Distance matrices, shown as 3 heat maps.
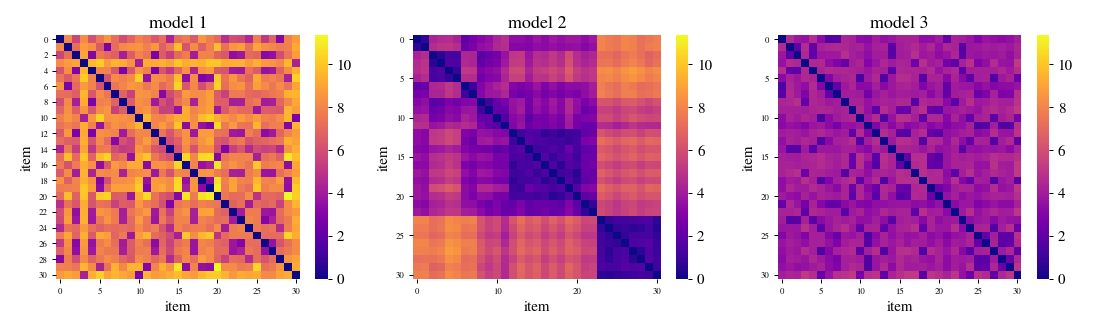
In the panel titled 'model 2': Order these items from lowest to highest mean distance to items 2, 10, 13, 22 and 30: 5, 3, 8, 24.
8, 3, 5, 24
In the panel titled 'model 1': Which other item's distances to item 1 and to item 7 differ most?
6
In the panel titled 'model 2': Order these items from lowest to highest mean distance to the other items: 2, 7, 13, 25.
13, 7, 2, 25
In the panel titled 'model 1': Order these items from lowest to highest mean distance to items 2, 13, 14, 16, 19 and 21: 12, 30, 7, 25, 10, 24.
24, 7, 12, 25, 10, 30
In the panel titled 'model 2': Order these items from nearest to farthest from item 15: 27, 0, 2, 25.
0, 2, 25, 27
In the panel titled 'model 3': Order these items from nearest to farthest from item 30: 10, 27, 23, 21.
27, 10, 23, 21
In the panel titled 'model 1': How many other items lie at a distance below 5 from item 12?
8
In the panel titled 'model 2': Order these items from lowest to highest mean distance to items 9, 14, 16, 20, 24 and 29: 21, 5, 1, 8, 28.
21, 8, 28, 1, 5
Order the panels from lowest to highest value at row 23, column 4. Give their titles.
model 3, model 1, model 2
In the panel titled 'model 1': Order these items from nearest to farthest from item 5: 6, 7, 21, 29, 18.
18, 29, 6, 21, 7
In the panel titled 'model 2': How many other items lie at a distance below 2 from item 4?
3
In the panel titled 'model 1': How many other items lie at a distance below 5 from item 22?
8
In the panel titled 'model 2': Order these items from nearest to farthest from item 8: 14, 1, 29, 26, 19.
14, 1, 19, 29, 26
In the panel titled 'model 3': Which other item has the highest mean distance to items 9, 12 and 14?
30
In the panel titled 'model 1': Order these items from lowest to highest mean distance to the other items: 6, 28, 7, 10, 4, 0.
4, 0, 28, 7, 6, 10
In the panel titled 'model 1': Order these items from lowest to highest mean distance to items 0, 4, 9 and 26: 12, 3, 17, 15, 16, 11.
12, 17, 15, 11, 16, 3
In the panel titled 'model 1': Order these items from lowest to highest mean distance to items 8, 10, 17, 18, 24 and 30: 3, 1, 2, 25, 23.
2, 23, 3, 1, 25
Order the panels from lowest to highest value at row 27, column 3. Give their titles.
model 3, model 2, model 1
